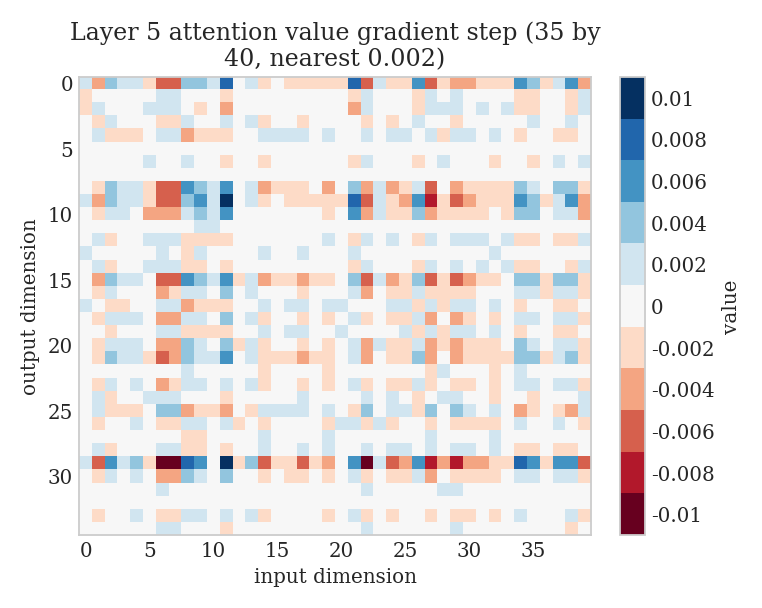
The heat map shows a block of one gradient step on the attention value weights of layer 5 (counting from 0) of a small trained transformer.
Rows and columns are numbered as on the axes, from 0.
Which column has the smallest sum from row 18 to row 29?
6
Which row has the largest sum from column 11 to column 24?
4
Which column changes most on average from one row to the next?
11
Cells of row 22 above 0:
3
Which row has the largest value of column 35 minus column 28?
29
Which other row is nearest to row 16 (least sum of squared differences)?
23
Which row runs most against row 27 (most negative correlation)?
22
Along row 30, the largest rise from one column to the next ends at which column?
8
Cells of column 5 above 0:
5
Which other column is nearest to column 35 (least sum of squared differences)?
26
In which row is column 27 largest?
25
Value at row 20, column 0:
0
